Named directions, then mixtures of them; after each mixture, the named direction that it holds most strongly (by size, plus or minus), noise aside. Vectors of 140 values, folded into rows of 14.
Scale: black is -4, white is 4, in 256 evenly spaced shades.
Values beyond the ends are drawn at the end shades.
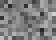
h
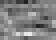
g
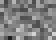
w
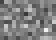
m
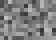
h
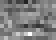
g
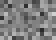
h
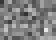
m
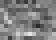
g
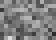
w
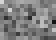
m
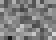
w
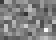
m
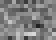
w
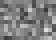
m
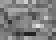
g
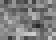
w
